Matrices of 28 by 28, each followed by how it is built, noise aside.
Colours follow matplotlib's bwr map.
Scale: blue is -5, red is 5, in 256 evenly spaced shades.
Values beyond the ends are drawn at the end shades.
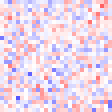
noise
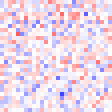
repeating columns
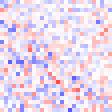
lower triangular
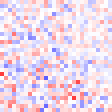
lower triangular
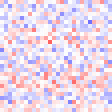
repeating columns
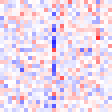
uneven columns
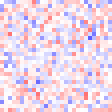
repeating columns
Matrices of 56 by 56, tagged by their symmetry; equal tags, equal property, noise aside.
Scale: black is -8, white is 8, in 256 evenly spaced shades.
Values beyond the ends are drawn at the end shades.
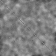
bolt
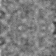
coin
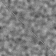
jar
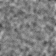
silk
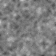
bolt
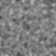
silk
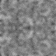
coin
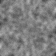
jar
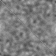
jar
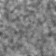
silk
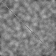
bolt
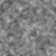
bolt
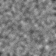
bolt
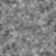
jar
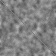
jar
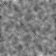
jar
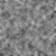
silk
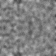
coin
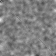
silk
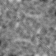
jar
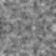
coin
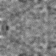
coin
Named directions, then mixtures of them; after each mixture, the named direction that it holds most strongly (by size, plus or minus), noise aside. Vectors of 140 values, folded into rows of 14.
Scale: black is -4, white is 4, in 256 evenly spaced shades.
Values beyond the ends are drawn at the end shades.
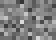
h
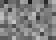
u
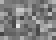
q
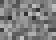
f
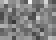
u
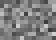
f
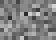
f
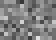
h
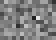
q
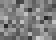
h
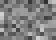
u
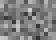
h
